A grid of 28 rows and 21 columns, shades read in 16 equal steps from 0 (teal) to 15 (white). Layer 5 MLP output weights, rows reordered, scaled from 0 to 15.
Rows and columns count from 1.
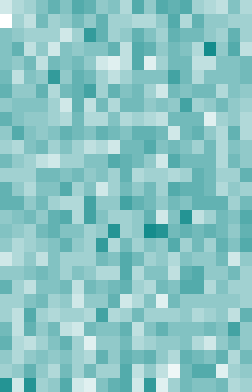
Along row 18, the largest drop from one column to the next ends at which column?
9
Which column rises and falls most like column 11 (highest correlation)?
17
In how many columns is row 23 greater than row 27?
11
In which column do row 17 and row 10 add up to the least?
13
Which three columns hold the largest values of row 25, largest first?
8, 18, 3
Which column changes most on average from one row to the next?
10
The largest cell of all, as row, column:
2, 1
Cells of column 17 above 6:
13
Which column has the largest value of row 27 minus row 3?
15
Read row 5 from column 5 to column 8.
6 7 6 8
